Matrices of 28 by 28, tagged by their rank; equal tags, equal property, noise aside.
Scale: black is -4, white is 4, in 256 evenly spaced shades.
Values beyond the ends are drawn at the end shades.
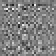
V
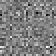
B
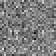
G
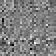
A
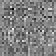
B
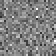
A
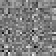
V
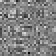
B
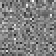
G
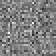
B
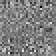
B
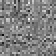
A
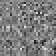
B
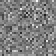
G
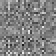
B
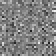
G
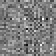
V
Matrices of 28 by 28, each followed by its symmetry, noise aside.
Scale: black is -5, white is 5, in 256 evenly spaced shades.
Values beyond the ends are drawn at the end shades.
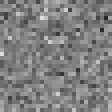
mirrored left to right.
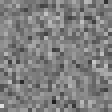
antisymmetric.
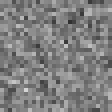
antisymmetric.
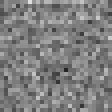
mirrored left to right.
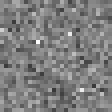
no symmetry.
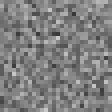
antisymmetric.
